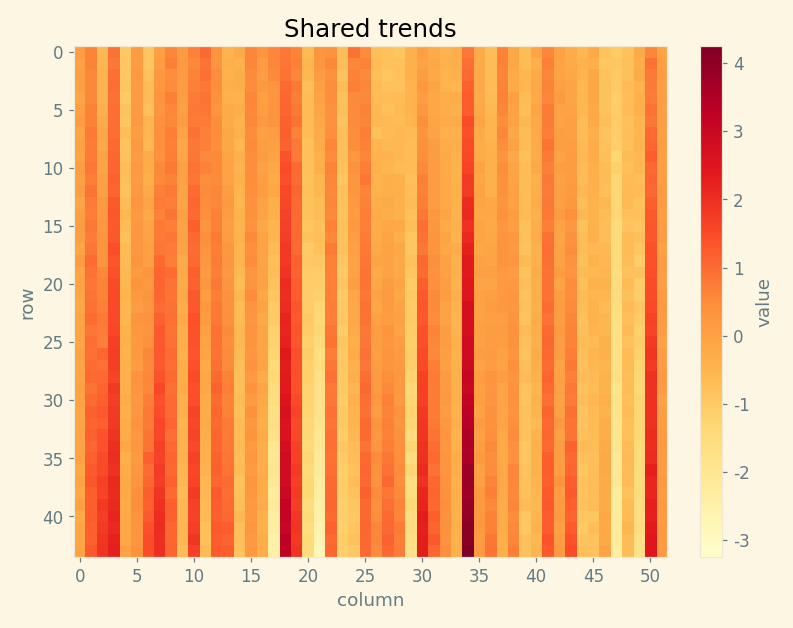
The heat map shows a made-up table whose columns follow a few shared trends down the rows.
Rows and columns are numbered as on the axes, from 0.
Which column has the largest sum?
34
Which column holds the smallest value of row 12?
47
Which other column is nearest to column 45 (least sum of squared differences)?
14
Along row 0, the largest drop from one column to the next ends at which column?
4
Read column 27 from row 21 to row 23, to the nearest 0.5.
0 0 0
